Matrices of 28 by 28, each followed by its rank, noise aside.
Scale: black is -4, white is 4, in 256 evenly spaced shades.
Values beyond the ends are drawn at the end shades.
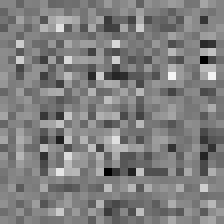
three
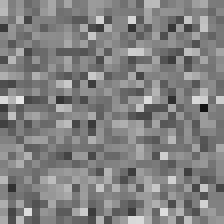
six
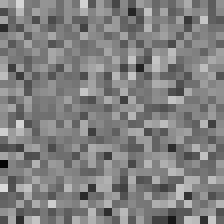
six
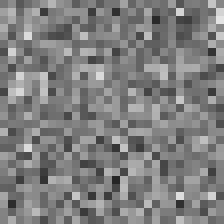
eight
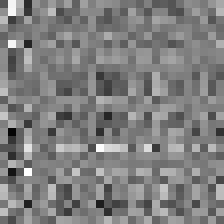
three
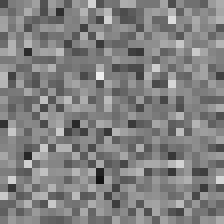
eight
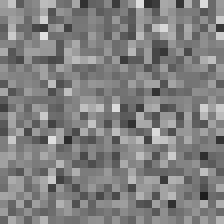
six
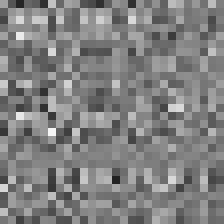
four
